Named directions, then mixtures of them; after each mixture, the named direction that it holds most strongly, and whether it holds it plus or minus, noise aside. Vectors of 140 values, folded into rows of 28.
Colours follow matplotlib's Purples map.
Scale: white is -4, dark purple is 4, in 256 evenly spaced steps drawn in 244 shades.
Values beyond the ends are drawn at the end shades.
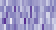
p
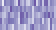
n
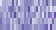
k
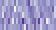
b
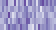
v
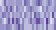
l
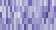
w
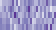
k, plus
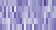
w, minus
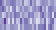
l, minus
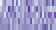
k, plus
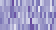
k, plus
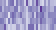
v, minus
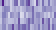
n, minus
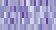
b, minus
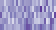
l, minus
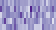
p, plus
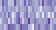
v, plus
